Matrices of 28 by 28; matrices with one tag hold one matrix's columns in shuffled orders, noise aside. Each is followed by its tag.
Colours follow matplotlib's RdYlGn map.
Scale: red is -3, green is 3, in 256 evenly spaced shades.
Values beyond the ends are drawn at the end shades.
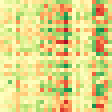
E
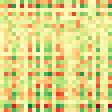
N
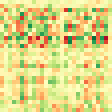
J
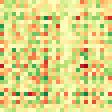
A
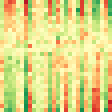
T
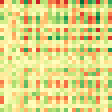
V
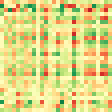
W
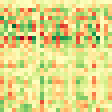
J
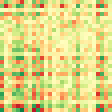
N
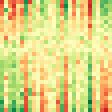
T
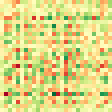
A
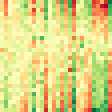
T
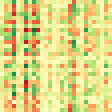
E
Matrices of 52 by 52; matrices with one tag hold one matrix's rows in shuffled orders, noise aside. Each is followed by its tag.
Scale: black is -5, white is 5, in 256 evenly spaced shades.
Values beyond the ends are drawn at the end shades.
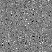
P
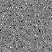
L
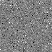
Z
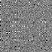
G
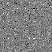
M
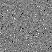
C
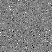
Z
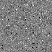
P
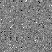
L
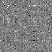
M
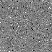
Z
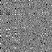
G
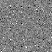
L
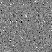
L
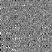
G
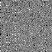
G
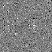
M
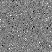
Z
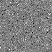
Z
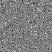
C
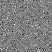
C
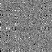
G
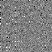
G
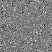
C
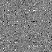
M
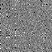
G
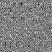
L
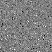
C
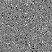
P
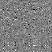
M
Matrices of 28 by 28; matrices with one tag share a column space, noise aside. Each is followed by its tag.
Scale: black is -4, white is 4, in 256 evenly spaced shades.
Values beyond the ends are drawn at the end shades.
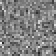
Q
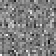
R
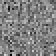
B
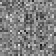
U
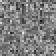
B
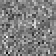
Q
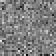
B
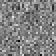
B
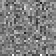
B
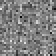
B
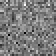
U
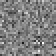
Q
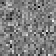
U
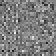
B
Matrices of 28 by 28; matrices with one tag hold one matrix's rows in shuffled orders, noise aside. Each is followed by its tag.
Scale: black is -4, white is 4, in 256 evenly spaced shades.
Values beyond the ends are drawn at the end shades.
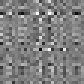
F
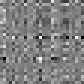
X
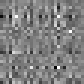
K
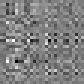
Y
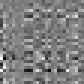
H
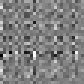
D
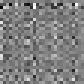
D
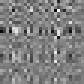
K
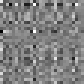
D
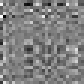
H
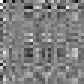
H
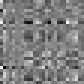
H
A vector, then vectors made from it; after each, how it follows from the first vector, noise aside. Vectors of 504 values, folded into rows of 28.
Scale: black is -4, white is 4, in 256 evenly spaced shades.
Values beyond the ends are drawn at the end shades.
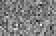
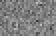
shrunk.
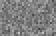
wrapped around, shrunk.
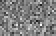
copied.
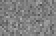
shrunk.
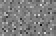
negated, partly zeroed.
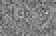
wrapped around, shrunk.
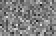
copied.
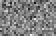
wrapped around, negated.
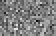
copied.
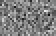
wrapped around, negated.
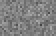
negated, shrunk.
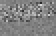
negated, partly zeroed.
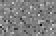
negated, partly zeroed.
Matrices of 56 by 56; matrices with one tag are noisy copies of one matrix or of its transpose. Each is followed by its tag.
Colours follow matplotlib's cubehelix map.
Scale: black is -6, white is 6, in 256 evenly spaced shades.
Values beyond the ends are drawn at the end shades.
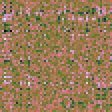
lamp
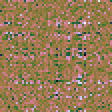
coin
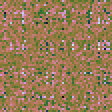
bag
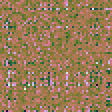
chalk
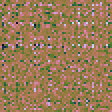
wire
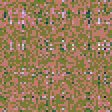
bag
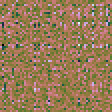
wire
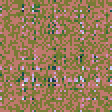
coin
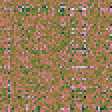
chalk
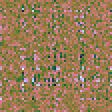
coin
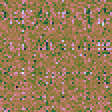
bag
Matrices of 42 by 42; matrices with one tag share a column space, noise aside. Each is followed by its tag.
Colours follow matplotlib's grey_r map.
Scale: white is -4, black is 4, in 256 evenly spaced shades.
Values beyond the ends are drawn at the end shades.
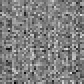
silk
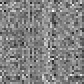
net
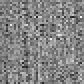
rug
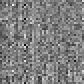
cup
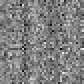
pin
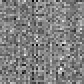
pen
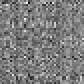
net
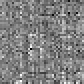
silk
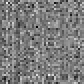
net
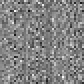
net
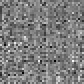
cup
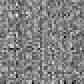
silk
